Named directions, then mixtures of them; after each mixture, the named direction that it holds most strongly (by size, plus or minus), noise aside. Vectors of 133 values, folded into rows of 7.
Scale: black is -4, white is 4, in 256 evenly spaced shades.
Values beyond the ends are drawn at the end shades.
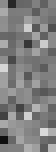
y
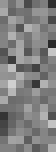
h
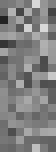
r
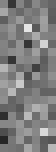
y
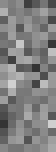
h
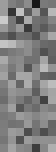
r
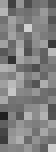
h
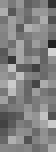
h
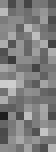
h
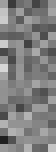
y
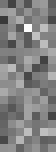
r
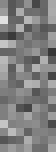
r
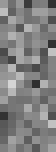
h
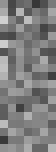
r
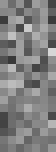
h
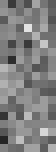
y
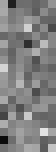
y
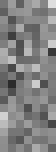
h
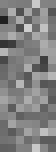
r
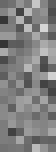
r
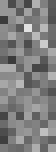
r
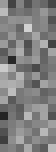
h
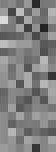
r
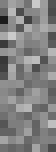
r
